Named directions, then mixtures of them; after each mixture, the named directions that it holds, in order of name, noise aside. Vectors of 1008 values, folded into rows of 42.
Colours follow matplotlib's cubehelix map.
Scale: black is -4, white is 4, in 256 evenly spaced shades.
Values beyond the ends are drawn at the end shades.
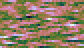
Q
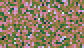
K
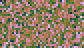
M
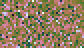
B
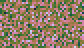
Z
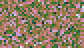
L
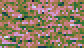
B, Q.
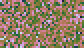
K, L, M.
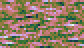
Q.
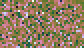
B.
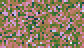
B, K, L.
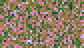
B, L, Z.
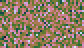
K, M, Z.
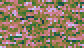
K, L, Q.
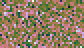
B.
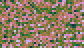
L, M, Q.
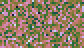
B, L.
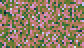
B, M, Z.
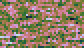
M, Q.
